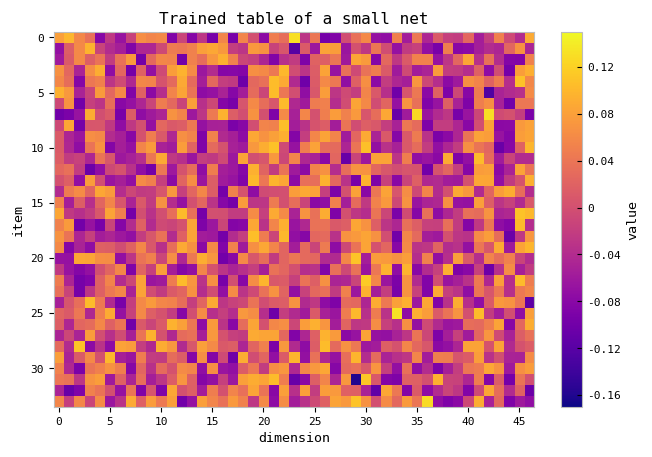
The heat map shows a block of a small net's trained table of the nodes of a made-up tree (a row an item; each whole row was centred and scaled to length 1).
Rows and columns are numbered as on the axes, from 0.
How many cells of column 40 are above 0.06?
5
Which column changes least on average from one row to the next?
22
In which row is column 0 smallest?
7
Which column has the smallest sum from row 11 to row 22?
16
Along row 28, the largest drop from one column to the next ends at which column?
3
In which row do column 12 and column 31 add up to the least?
2
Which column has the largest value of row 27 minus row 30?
27
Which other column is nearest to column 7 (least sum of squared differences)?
17
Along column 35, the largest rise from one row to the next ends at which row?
25
